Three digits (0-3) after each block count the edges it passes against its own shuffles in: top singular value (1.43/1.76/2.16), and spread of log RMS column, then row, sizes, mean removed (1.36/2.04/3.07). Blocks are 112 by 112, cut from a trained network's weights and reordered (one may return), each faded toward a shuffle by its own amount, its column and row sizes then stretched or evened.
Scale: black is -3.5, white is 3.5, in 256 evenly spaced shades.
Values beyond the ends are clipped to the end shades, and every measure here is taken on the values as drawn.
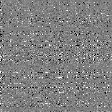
2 2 3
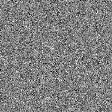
0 1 1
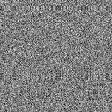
3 0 0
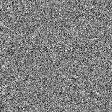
1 0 1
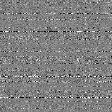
2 1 3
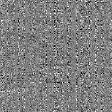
2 3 2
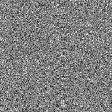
3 1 0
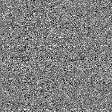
0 2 2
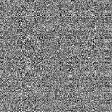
3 2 1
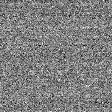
1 0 1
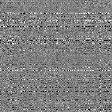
3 2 3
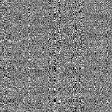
3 3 1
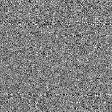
2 1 2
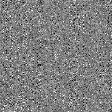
2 2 0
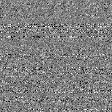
1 0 3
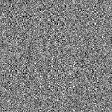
3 2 1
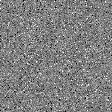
1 1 0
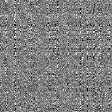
3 3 1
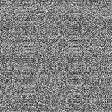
3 0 0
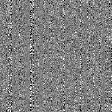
1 3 0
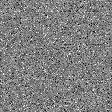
1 0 0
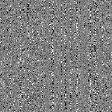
2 3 0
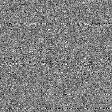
2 1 2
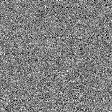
1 0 2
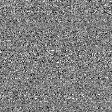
0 0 3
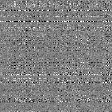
3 2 3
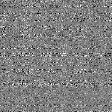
0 1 3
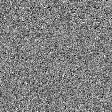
1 0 1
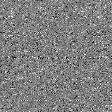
1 1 2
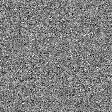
0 0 1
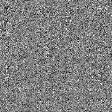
0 2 1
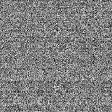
2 1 0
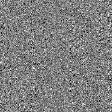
1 2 0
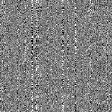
3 3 0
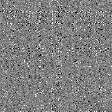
2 2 2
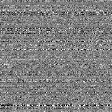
3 0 3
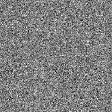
1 1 1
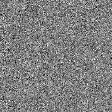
0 2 0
